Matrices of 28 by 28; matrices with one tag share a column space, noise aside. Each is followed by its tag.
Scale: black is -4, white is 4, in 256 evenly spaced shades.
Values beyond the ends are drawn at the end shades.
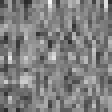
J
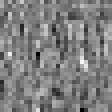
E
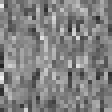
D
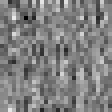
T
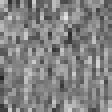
T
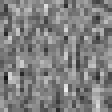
D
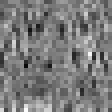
E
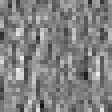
T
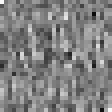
E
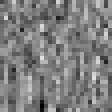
T
